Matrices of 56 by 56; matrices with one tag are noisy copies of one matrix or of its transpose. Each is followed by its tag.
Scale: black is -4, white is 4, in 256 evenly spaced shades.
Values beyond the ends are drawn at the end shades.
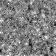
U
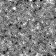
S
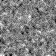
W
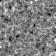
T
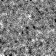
W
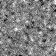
W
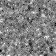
U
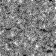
U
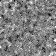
T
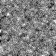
S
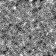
S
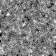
S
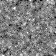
S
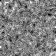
T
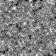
S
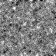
S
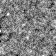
S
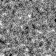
W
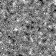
W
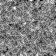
S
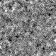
T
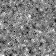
W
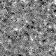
W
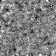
T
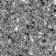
W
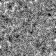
T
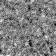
U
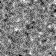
W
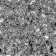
U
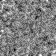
T
